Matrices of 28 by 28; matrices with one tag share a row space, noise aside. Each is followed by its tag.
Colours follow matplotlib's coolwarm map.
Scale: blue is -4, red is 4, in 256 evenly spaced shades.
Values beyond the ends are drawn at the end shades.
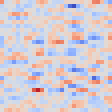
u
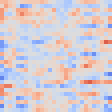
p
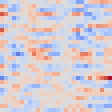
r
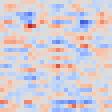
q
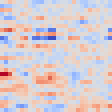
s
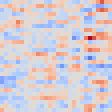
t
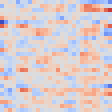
p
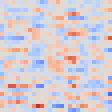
u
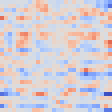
p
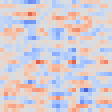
q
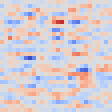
q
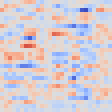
q
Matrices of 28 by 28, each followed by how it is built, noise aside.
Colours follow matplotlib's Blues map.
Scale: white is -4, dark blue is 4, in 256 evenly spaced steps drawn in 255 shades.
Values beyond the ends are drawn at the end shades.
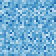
repeating columns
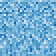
repeating columns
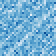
Hankel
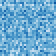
repeating columns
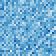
Hankel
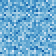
repeating columns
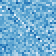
diagonal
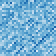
Hankel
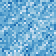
Hankel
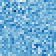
block diagonal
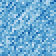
Hankel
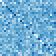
diagonal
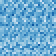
repeating columns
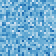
blocks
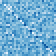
diagonal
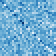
diagonal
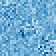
block diagonal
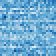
blocks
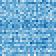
blocks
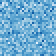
repeating columns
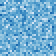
noise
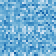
blocks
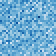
Hankel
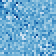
block diagonal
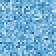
noise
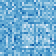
blocks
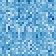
low rank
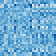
low rank
